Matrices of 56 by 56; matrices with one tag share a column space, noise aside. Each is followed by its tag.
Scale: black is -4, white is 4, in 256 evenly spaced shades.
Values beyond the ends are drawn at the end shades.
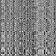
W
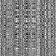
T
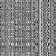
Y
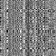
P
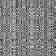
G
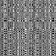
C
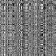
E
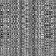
T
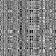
P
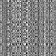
Y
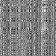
C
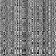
W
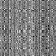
P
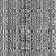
P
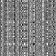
Y
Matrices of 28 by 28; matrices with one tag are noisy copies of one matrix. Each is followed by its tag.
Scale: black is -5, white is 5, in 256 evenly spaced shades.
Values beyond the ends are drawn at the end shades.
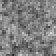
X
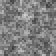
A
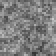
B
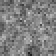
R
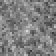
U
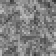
A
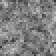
B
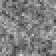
X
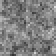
X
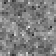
X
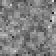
B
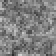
X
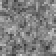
X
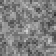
U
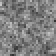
X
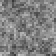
X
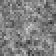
U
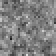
X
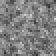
A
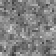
X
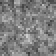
R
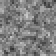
A
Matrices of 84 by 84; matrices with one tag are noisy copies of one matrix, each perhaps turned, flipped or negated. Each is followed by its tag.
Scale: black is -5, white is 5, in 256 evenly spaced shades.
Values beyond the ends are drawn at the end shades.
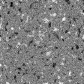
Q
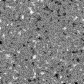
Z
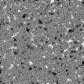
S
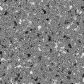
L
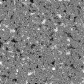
S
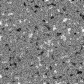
Q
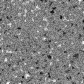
Z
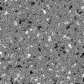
L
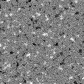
L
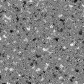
L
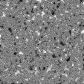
S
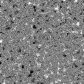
Z
